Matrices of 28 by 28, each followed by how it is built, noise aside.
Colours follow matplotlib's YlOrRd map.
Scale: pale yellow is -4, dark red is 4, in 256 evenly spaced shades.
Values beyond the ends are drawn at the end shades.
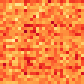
blocks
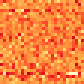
uneven rows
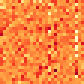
uneven columns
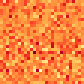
uneven rows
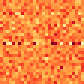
uneven rows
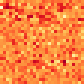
uneven rows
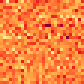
uneven rows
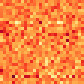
uneven rows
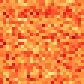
blocks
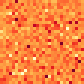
sparse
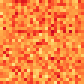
blocks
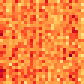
blocks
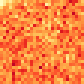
smooth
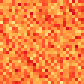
Toeplitz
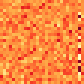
uneven columns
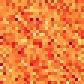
Toeplitz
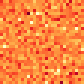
sparse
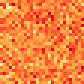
Toeplitz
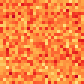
blocks
